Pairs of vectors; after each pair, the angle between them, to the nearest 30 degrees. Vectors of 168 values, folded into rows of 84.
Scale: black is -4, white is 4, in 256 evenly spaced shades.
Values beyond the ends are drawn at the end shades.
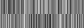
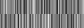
120 degrees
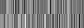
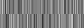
90 degrees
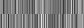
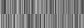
60 degrees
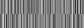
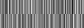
150 degrees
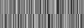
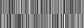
90 degrees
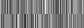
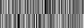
150 degrees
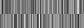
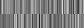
150 degrees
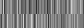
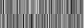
150 degrees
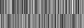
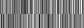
60 degrees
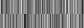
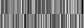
30 degrees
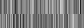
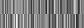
120 degrees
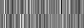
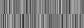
150 degrees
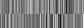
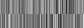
30 degrees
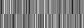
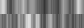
90 degrees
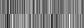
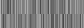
90 degrees
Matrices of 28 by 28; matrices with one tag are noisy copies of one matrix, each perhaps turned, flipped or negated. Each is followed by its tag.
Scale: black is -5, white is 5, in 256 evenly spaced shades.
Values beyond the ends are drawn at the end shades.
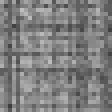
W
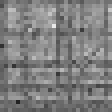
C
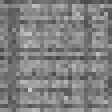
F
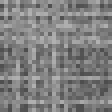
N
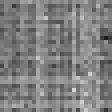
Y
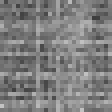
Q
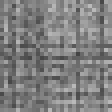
N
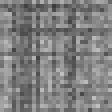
Y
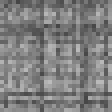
W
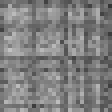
C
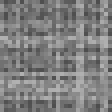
Y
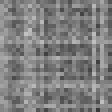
W
